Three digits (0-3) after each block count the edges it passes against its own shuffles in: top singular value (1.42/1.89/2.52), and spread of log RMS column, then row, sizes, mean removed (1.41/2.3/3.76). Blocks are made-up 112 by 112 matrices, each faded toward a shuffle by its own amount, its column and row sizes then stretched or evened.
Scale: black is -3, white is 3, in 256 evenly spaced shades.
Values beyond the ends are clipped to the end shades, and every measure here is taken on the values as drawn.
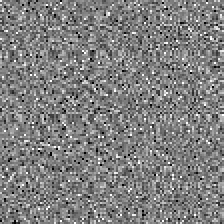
3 0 0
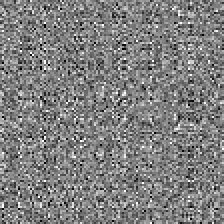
3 2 1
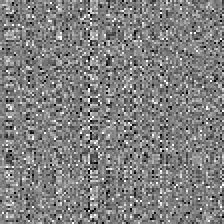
3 2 0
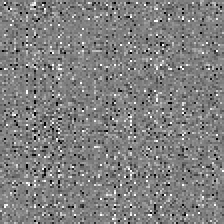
1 2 2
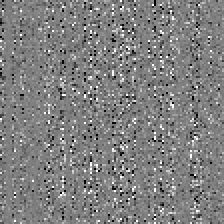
0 3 0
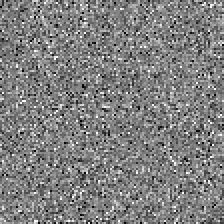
1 1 1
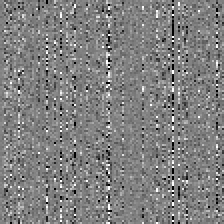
1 3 0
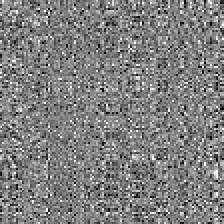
3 2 1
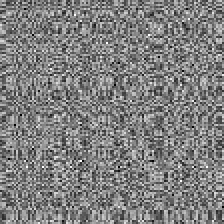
3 1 0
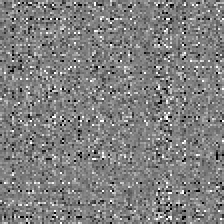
0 2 2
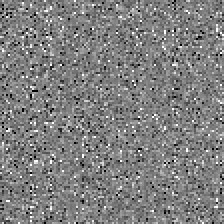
0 2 1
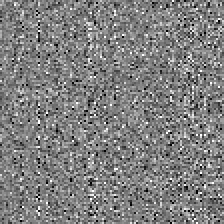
2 2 0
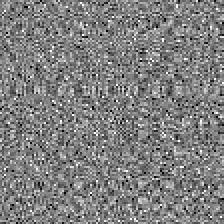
3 0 0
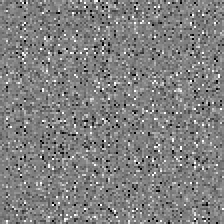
0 2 1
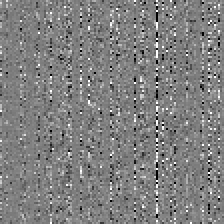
2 3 0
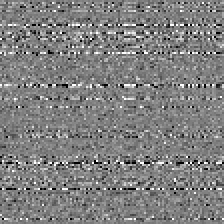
3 0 3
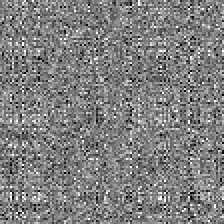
3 2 1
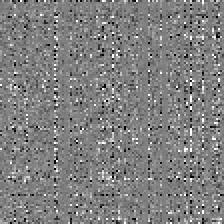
1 3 2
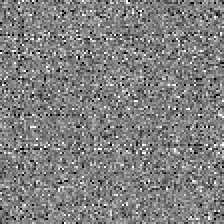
1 1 2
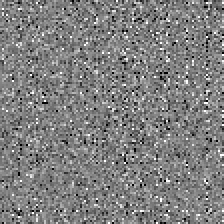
0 2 1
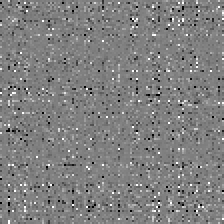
0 2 2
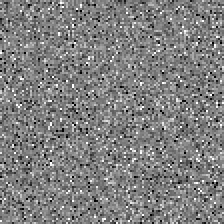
0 1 0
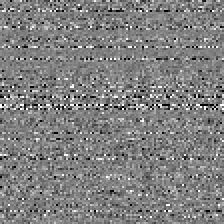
2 0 3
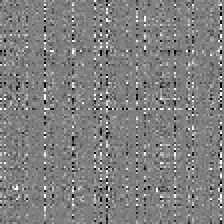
3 3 2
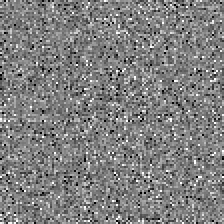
1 1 1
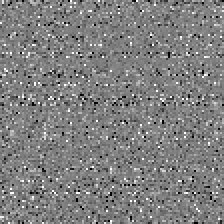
1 0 2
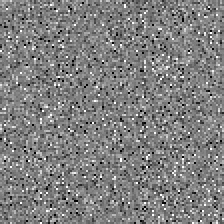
0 1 0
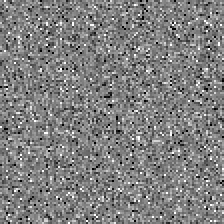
1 1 0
